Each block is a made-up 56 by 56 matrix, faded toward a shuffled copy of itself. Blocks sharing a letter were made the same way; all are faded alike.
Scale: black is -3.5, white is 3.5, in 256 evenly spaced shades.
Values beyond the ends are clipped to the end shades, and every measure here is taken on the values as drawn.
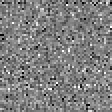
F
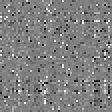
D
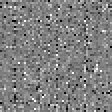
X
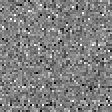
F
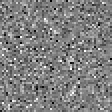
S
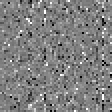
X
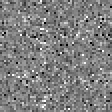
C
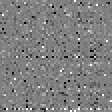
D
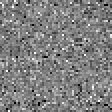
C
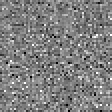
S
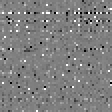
D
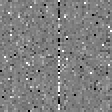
X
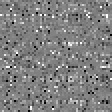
D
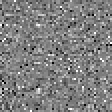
S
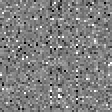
X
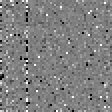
X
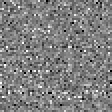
F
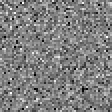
F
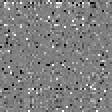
D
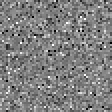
C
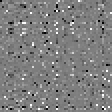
D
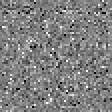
S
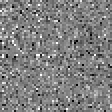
S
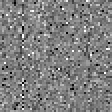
X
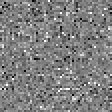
S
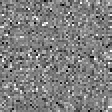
S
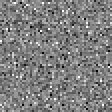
F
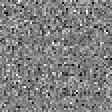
S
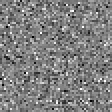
F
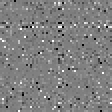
D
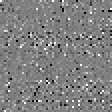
D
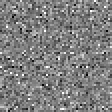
F
